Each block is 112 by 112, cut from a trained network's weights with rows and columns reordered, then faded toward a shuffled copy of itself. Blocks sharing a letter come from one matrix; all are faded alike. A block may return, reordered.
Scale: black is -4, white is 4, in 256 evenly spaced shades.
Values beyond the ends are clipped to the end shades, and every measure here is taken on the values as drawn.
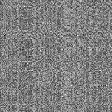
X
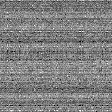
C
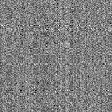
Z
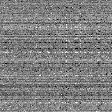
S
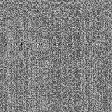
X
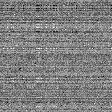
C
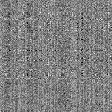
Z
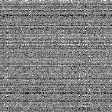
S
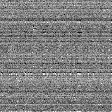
S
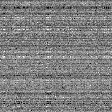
C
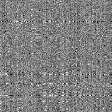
Z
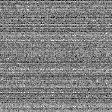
S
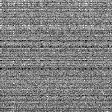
C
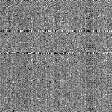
Z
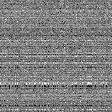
S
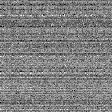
C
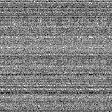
S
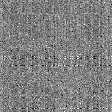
Z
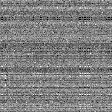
C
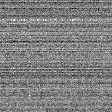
S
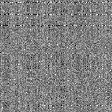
Z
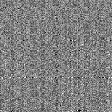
Z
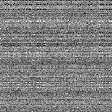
C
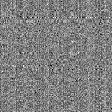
Z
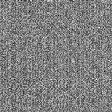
X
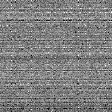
S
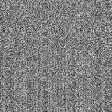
X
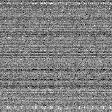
C
